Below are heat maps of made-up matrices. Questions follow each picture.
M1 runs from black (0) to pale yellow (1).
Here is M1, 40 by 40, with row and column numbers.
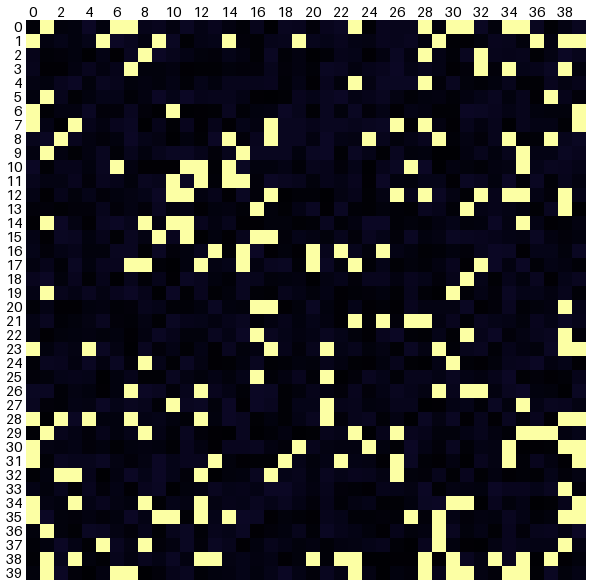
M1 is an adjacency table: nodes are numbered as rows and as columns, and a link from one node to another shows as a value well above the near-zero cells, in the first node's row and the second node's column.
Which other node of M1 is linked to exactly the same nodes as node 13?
node 22
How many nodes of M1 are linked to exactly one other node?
2
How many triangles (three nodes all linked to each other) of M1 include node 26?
1
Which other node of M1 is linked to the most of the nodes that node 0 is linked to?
node 39
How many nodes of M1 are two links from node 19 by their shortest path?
10
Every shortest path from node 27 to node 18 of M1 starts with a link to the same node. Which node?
node 35
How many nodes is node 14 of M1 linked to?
5
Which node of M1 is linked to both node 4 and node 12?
node 28
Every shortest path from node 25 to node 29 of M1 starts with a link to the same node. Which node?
node 21
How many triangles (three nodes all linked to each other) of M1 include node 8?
1
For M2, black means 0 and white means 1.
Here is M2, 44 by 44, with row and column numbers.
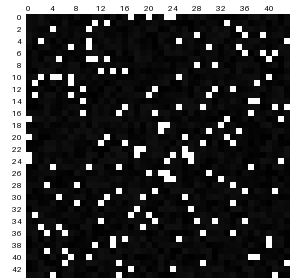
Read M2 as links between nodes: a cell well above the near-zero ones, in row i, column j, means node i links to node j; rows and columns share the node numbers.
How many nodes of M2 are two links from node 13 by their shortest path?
8
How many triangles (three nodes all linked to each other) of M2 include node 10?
4
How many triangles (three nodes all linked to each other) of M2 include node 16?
0
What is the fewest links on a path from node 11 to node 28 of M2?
6
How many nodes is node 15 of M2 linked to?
5
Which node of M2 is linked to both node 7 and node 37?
node 40
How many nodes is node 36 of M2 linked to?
4
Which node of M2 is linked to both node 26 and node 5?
node 30
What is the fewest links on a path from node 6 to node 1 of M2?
7
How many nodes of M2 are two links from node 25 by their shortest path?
9
